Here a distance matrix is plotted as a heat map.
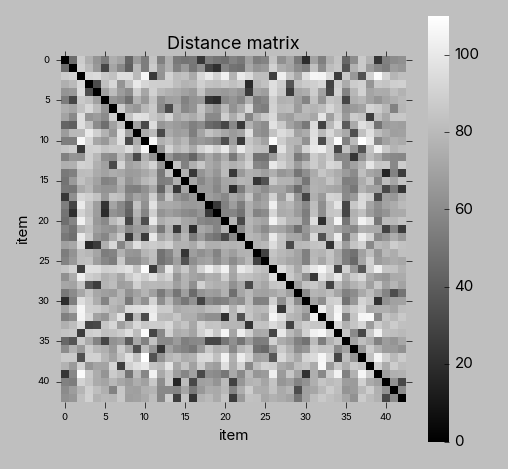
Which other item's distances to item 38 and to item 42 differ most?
7
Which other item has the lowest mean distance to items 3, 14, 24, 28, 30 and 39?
0
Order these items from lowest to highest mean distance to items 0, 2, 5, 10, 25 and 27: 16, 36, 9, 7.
16, 36, 9, 7
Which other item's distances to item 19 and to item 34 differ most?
18
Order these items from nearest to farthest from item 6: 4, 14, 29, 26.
29, 14, 4, 26
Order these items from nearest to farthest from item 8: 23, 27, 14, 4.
4, 14, 23, 27
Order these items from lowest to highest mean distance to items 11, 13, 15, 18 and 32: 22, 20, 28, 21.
20, 22, 21, 28
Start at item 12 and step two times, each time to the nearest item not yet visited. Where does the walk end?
9
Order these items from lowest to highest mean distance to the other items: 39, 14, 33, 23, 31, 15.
14, 15, 39, 23, 33, 31
